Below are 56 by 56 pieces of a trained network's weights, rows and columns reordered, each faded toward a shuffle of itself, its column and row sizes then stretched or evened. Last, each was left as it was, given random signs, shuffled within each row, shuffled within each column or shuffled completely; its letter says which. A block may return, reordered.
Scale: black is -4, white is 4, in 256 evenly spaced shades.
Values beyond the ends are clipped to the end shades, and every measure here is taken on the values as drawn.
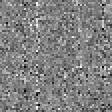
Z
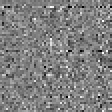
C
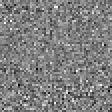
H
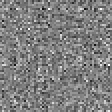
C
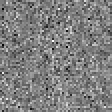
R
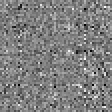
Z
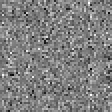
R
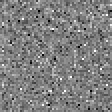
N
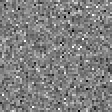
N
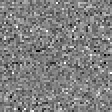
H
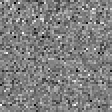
H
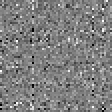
Z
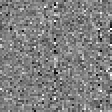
R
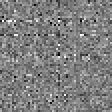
Z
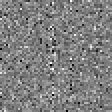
R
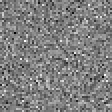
N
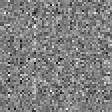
C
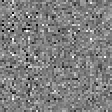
Z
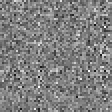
Z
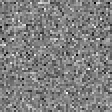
H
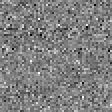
H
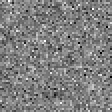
N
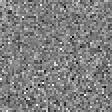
N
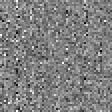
R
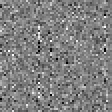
R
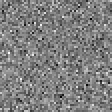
N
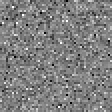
N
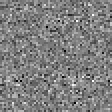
H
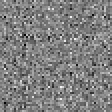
Z
